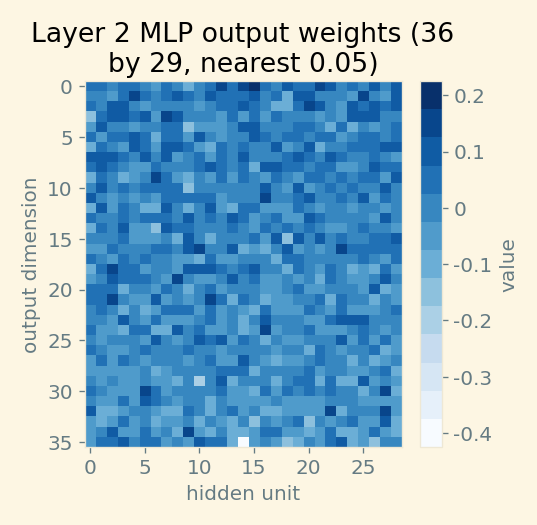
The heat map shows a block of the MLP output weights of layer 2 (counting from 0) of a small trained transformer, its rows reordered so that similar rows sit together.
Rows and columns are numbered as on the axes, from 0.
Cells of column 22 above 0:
13
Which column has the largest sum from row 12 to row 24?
11
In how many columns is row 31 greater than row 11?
4
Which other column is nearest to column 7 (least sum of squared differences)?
1
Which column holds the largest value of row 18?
2
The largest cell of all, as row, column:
0, 15
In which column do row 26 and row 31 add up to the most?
5
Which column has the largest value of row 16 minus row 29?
10
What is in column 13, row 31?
-0.05
